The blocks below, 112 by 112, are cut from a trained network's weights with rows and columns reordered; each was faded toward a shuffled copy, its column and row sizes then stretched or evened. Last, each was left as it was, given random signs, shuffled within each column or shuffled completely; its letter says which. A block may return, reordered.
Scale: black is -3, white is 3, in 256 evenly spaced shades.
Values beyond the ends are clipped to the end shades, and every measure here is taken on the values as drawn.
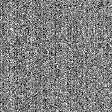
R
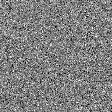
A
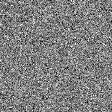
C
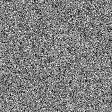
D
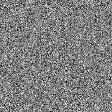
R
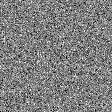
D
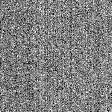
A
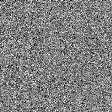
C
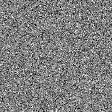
A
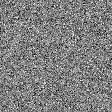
D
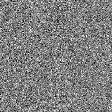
R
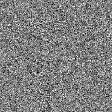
R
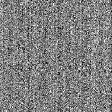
R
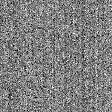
A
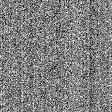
A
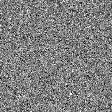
A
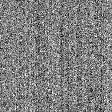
A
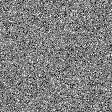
D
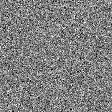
A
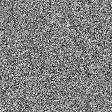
C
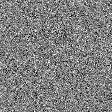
C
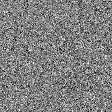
C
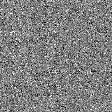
C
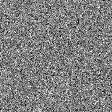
A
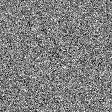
D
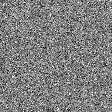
A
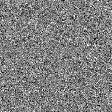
R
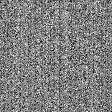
A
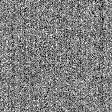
A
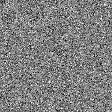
A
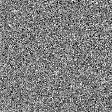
C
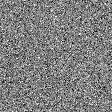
D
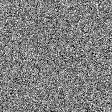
D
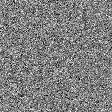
D
